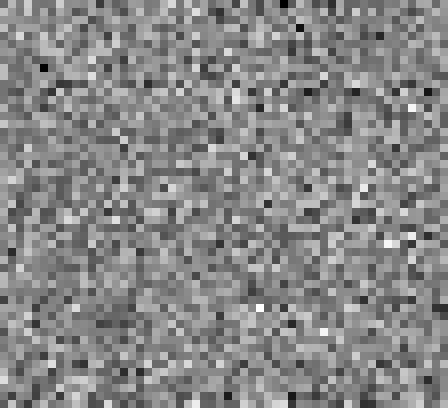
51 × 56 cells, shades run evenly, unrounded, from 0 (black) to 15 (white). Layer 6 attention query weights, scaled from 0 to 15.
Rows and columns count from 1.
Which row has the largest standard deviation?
12
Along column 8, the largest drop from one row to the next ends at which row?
50
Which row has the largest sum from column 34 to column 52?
42
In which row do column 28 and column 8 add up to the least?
31
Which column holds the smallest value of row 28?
45
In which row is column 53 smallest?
35
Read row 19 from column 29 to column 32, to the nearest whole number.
10 11 8 7
